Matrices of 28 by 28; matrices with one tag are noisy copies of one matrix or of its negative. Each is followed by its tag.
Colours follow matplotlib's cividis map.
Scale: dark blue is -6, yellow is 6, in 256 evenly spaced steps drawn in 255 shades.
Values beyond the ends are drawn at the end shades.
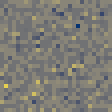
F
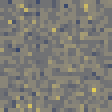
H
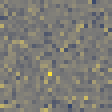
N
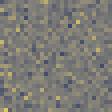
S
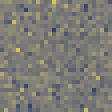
H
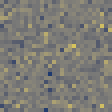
N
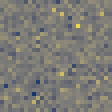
F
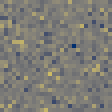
N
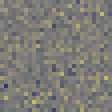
F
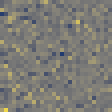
S
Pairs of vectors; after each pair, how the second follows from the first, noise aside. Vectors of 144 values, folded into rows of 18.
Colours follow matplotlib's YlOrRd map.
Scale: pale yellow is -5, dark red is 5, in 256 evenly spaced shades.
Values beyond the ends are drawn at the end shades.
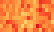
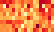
scaled up.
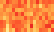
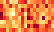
wrapped around, negated, scaled up.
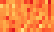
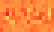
negated, partly zeroed.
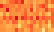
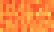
reversed, negated, shrunk.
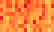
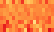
negated, partly zeroed.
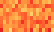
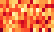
scaled up.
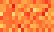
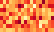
reversed, negated, scaled up.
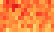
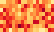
wrapped around, negated, scaled up.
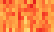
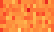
reversed, negated, partly zeroed.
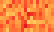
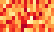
scaled up.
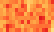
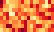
reversed, negated, scaled up.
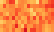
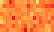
partly zeroed.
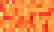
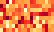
scaled up.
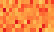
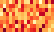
scaled up.
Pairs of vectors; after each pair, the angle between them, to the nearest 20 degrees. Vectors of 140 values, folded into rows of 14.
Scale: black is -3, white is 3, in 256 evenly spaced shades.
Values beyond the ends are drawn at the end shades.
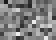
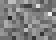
80 degrees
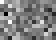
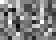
40 degrees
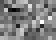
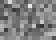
60 degrees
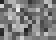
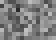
160 degrees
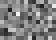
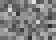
140 degrees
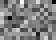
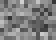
40 degrees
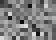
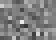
140 degrees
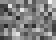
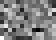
120 degrees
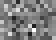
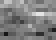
80 degrees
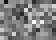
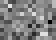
100 degrees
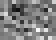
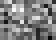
140 degrees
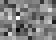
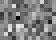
140 degrees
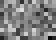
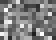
100 degrees
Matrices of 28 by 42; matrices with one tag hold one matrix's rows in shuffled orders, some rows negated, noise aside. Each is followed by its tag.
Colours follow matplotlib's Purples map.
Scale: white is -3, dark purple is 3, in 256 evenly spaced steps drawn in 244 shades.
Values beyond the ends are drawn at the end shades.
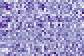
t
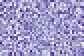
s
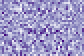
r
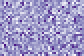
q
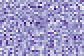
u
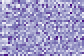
t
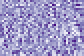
q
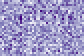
r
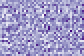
t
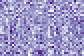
u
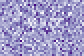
r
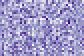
r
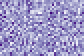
u
